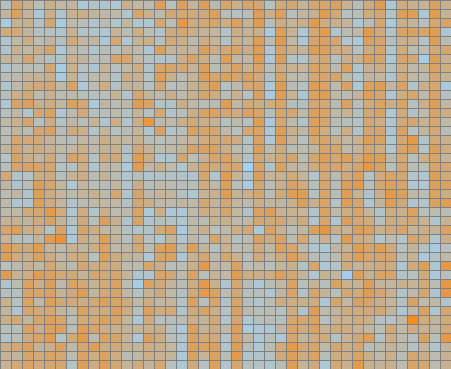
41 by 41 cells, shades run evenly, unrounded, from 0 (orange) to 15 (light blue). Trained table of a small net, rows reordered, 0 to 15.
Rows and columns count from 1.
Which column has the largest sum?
25
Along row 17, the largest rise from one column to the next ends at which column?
39
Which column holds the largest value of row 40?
17
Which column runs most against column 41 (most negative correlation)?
26
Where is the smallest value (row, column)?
36, 38
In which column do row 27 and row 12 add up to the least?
32
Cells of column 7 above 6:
37
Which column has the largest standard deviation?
40
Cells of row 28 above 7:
25
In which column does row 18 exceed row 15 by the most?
15
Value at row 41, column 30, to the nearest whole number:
13
